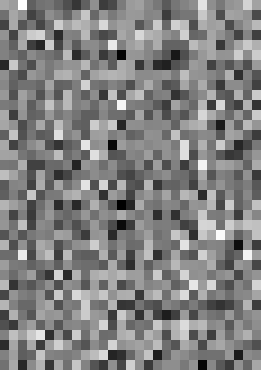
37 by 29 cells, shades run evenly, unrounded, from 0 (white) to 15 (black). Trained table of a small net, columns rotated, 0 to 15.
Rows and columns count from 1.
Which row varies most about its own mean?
26
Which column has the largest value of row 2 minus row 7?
29
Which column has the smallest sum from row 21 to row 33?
23
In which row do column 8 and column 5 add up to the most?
28
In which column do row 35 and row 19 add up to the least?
7
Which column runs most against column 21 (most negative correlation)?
27
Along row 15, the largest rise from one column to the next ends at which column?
13
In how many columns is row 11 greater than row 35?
16
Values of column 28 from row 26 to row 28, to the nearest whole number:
1 7 7
